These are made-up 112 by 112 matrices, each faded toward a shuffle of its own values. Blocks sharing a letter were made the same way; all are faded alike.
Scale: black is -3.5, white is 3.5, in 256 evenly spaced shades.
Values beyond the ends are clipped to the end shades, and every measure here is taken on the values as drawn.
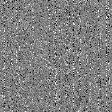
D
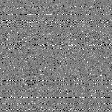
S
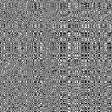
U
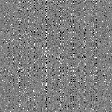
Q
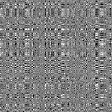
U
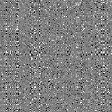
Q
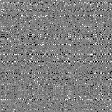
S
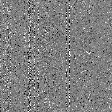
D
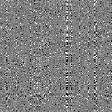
Q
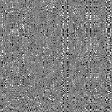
Q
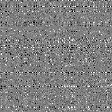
S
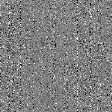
D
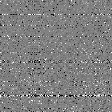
S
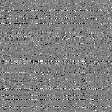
S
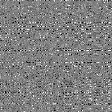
S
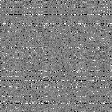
S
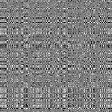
U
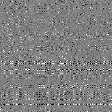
S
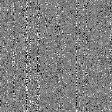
D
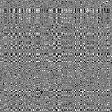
U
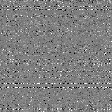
S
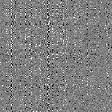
Q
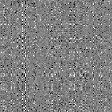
Q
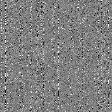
D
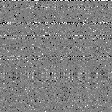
S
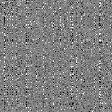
Q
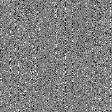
D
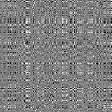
U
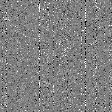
D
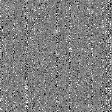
D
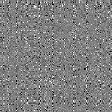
Q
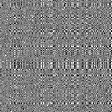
U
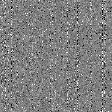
D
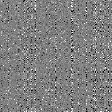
Q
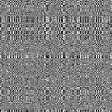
U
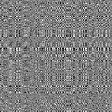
U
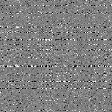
S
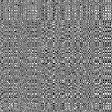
U
